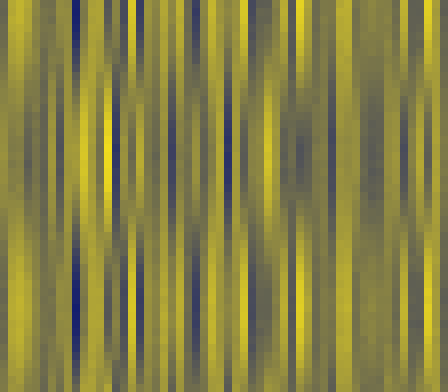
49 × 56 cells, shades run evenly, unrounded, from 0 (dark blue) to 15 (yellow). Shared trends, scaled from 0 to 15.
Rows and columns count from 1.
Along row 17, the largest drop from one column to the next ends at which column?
15
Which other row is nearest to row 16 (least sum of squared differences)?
24
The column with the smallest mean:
10
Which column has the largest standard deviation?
14
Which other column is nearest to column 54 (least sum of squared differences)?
38
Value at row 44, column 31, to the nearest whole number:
12
